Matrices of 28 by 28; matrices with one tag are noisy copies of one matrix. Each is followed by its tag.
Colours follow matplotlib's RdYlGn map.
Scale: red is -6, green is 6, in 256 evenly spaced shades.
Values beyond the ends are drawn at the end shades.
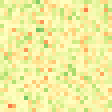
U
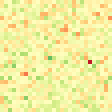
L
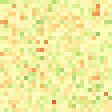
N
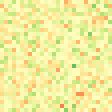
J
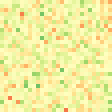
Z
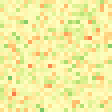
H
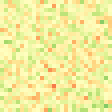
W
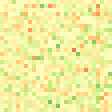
N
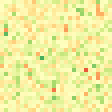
N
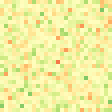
Z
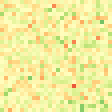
W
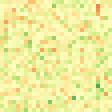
N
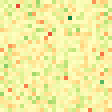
U
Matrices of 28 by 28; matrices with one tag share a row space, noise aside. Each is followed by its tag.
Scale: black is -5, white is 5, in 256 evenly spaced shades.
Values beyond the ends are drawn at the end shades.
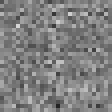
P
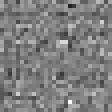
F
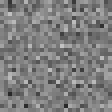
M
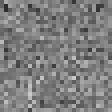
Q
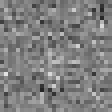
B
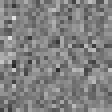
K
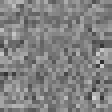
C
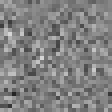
K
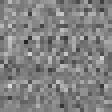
M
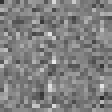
B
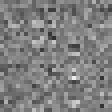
B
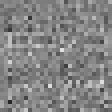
M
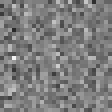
K
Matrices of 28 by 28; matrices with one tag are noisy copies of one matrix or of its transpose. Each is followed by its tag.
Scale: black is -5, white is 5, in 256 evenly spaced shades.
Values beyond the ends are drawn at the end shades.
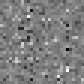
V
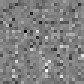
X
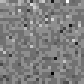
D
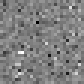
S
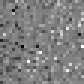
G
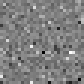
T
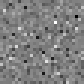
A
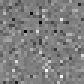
X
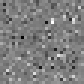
S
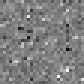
V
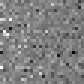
D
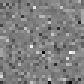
T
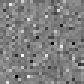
A
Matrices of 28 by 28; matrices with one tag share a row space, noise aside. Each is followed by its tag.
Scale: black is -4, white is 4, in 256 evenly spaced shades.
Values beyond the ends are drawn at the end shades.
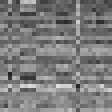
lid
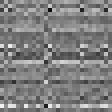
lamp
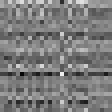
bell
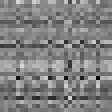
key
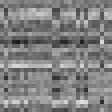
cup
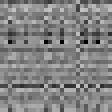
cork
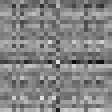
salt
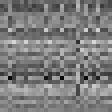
cork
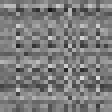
key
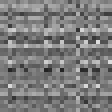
cork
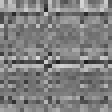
lamp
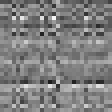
salt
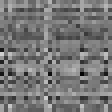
lamp
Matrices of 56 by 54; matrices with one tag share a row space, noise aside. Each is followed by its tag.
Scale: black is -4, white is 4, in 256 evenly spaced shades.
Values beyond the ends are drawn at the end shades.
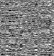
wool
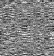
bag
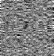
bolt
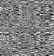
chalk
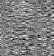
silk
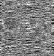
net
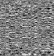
wool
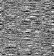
net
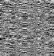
bag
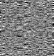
bolt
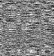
net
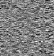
chalk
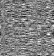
silk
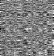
bolt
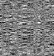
bag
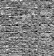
wool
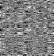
bolt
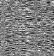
silk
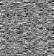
bolt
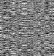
bag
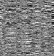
net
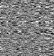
chalk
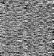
bolt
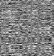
wool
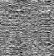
wool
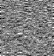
bolt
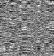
bag
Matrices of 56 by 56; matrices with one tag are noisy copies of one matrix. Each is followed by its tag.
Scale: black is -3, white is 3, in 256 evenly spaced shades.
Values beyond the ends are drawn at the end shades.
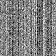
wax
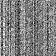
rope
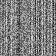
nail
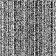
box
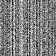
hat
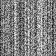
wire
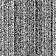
box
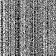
rope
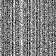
hat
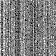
rope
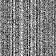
hat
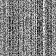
wax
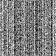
box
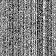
wax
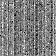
box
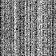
wire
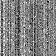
rope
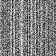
hat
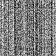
box
